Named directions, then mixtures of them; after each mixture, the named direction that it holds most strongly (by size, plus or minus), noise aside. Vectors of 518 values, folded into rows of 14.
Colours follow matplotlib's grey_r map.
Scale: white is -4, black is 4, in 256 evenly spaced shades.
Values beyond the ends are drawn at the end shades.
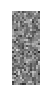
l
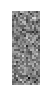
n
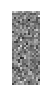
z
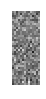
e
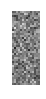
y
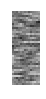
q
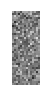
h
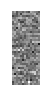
e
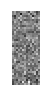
e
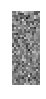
y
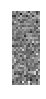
e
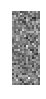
n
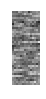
q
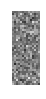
n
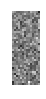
l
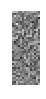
z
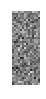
z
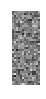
l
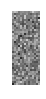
z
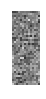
z
